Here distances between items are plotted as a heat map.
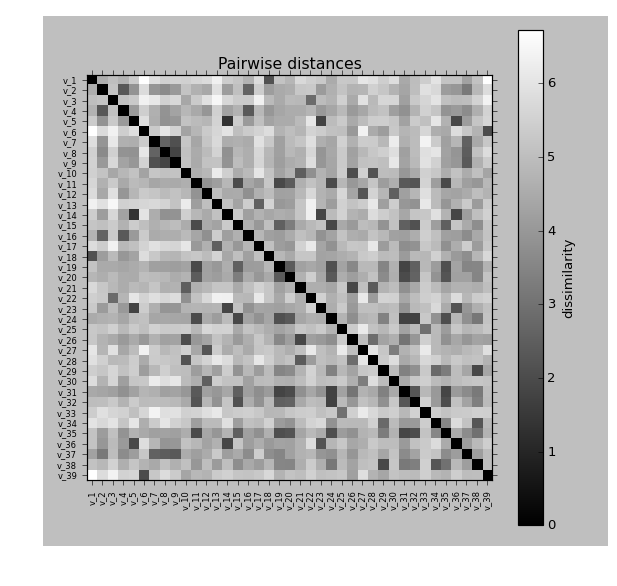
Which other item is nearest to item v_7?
v_9
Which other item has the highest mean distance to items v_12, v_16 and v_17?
v_3
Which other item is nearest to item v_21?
v_26
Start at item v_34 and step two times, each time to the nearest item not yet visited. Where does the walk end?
v_29
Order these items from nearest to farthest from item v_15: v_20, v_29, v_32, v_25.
v_32, v_20, v_29, v_25
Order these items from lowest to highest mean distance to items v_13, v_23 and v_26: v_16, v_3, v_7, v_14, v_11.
v_14, v_11, v_16, v_7, v_3
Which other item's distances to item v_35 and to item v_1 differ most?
v_11
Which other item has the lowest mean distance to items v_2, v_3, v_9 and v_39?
v_37
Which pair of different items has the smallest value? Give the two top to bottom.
v_5, v_14
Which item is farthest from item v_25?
v_27
